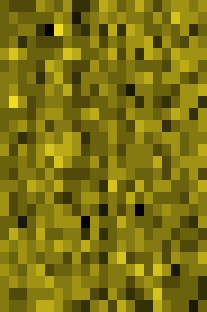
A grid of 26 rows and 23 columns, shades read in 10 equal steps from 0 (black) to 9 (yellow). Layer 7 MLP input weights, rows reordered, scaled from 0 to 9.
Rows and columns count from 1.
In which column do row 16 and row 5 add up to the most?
13
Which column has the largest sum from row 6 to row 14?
7
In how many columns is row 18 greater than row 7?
8
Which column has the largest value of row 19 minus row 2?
9
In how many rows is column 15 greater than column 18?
10
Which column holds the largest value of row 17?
15
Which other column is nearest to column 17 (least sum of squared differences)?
1
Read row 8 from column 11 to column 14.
3 6 5 3
